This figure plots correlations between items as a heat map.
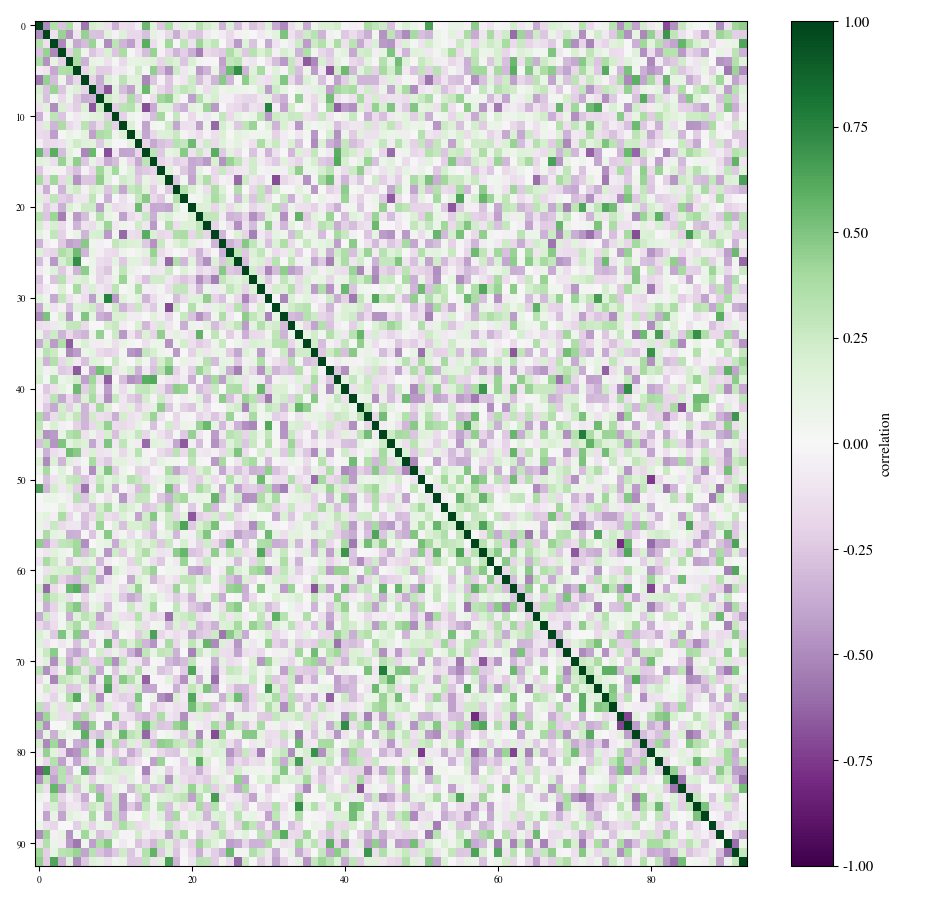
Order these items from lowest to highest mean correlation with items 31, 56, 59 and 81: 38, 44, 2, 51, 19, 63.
51, 38, 19, 2, 63, 44
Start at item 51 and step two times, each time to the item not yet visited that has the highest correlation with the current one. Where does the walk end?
14
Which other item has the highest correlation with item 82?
1
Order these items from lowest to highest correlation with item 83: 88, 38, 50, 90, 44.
88, 38, 44, 50, 90
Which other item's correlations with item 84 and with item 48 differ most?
42
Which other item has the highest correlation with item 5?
26
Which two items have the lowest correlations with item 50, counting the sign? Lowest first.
80, 36
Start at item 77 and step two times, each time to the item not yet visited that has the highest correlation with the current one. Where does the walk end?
58
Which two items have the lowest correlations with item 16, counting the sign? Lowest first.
74, 20
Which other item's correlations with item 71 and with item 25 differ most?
20
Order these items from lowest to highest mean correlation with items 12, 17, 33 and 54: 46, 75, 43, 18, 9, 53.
75, 18, 43, 46, 9, 53
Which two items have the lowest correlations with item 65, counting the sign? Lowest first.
17, 51
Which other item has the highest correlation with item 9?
30
